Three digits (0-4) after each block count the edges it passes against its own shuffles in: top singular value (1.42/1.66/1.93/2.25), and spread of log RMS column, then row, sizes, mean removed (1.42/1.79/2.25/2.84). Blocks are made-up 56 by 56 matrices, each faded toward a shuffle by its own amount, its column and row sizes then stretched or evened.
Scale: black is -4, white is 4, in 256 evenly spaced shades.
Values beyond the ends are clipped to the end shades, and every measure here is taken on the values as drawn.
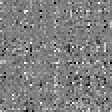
1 3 3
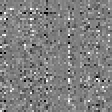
1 4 2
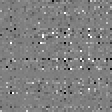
1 2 3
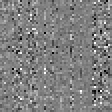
0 4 1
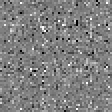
0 2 1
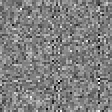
3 2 1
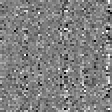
3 3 1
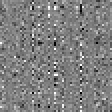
3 4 1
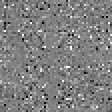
0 2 2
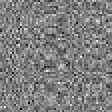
4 0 0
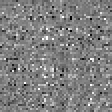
2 1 3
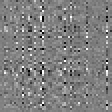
4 4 3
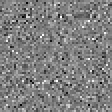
2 0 2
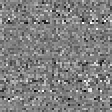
0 0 4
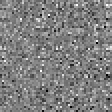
3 1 0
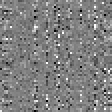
3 4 0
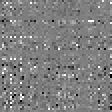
1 3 3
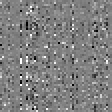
2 4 2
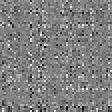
3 3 2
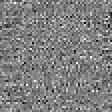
3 0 2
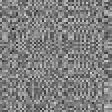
4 1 2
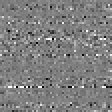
1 0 4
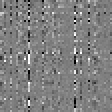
4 4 2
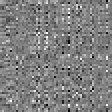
4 4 0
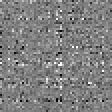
1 3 3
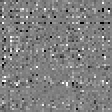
2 2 3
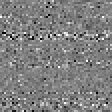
2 0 4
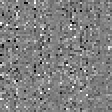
0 3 1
